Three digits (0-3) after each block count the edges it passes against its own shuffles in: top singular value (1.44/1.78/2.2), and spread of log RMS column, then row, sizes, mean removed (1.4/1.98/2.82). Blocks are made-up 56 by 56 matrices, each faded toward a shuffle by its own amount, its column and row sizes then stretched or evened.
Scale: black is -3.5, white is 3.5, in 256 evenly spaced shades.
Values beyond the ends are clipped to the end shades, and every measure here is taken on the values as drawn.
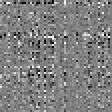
2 3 2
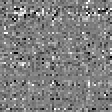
0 2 3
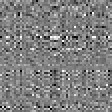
3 1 3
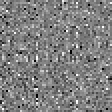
1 1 0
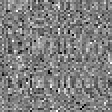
3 1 0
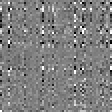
3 3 2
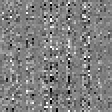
2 3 0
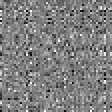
3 2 1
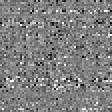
0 0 3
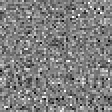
2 0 1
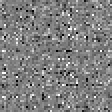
0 2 2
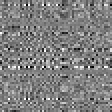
3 1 3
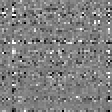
1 2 3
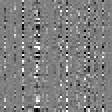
3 3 1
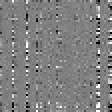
3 3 2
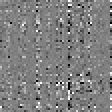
2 3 2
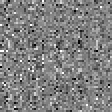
2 2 0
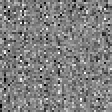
1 2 0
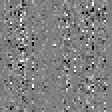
0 3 1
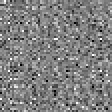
3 1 1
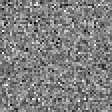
0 0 1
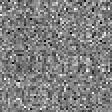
2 0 0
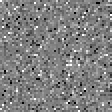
0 0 0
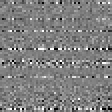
3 1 3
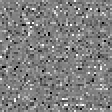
1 0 1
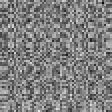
3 1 0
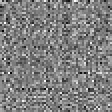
2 1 2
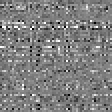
2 1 3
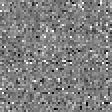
1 0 2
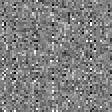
2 2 0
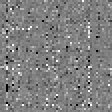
0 2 1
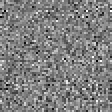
1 1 1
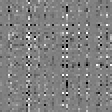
3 3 2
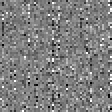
0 3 0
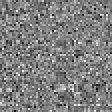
2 0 1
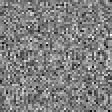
2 0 0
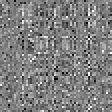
3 2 0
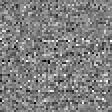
1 0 2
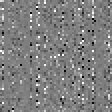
1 3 0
